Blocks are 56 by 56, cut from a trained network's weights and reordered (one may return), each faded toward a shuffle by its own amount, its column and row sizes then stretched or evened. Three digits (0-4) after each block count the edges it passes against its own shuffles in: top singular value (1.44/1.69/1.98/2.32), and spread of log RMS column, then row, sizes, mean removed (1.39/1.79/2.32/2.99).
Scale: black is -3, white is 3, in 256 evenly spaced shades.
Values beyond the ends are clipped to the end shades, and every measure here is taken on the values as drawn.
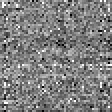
0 2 1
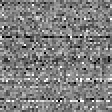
2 0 3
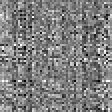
3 3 3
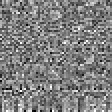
3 1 2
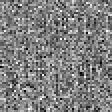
1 0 2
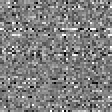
1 1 4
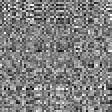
4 0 3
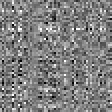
4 4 1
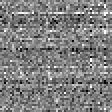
2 2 2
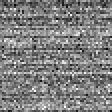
3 1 0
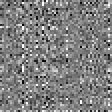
3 4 2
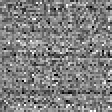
1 2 1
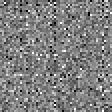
2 2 1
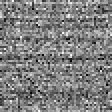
2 2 0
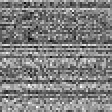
4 2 1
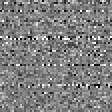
1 1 4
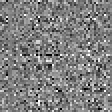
1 3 3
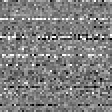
2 0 4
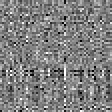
3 2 2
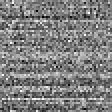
3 1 1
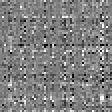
1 4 2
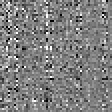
0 4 3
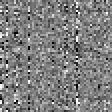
0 4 1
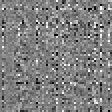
1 4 2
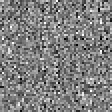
0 2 1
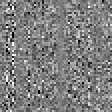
1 4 0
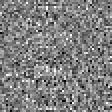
2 1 0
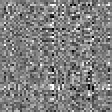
3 3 2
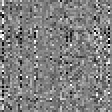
0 4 1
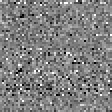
0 0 3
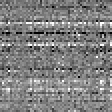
4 3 3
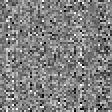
1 3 1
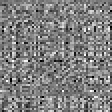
3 1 4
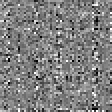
0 4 2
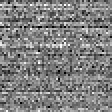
3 1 2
